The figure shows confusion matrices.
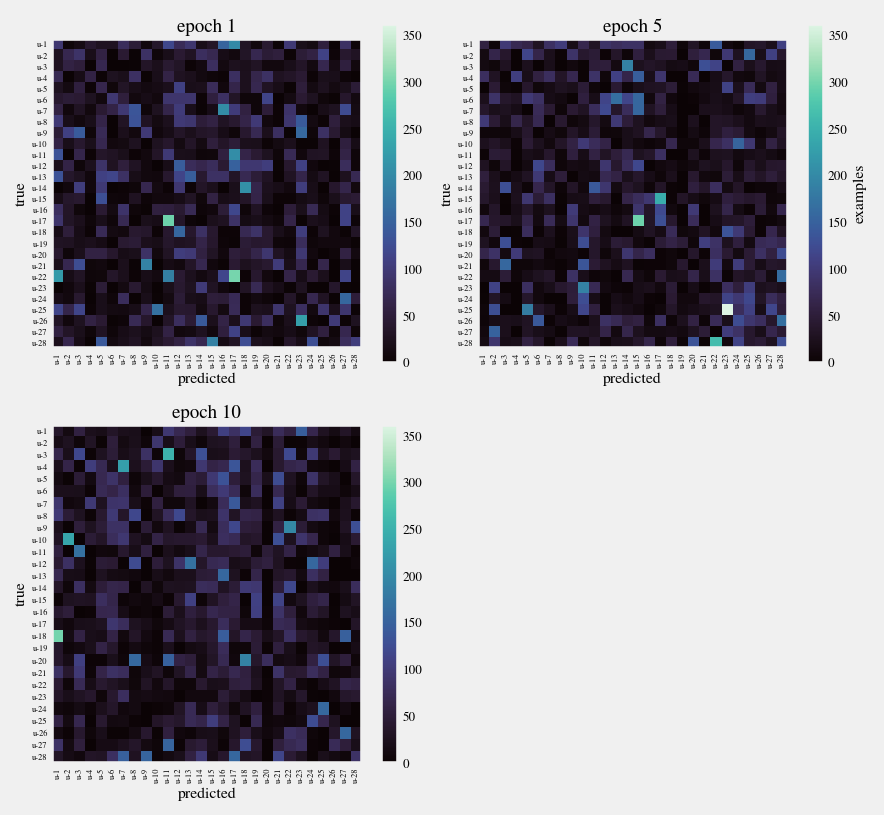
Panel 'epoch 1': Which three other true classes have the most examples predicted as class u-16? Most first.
u-7, u-1, u-22
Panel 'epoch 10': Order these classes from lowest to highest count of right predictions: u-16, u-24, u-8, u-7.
u-24, u-16, u-7, u-8
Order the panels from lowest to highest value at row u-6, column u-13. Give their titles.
epoch 10, epoch 1, epoch 5
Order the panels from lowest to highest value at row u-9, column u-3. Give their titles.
epoch 5, epoch 10, epoch 1
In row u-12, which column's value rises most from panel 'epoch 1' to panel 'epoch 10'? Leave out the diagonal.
u-24
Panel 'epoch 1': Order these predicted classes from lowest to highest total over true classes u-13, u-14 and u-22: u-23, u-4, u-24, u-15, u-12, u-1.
u-4, u-24, u-15, u-23, u-12, u-1
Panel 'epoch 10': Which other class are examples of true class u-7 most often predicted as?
u-17
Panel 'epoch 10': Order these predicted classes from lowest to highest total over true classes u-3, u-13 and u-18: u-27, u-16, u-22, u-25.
u-25, u-27, u-22, u-16
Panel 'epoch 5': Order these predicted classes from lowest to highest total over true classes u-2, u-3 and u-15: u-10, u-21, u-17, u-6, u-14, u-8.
u-8, u-10, u-6, u-21, u-14, u-17
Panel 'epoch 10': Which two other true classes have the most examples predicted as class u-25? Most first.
u-24, u-20
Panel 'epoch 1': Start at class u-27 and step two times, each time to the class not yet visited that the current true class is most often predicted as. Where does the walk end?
u-11
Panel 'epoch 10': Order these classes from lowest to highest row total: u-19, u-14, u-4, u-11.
u-19, u-11, u-14, u-4
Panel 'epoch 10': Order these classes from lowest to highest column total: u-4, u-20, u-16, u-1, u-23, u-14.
u-20, u-4, u-23, u-14, u-1, u-16
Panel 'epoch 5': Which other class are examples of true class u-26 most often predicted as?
u-28
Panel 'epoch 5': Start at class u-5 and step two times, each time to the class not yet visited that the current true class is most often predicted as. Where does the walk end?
u-10
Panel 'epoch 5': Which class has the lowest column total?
u-19
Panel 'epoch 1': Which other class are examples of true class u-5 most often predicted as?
u-12
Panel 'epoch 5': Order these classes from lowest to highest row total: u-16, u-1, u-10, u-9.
u-9, u-16, u-10, u-1
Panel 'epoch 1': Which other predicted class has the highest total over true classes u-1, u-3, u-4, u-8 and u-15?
u-17
